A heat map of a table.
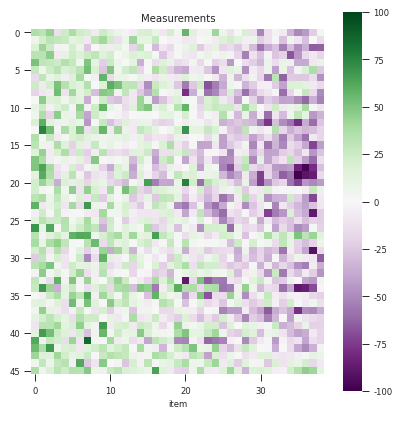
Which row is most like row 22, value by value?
17
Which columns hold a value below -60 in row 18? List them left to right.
26, 35, 36, 37
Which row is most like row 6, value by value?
32
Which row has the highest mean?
27
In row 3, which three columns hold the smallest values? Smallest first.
34, 28, 35
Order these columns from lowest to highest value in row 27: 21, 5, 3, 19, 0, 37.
19, 21, 3, 0, 37, 5
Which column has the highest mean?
1
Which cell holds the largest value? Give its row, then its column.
41, 7
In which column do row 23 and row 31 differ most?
20
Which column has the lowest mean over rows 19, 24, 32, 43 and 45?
33
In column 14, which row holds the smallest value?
4
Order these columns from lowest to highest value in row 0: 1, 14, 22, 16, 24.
22, 16, 14, 1, 24
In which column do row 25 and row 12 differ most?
7
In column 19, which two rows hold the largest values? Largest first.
34, 39
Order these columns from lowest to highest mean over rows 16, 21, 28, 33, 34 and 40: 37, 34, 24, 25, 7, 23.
37, 25, 34, 23, 24, 7
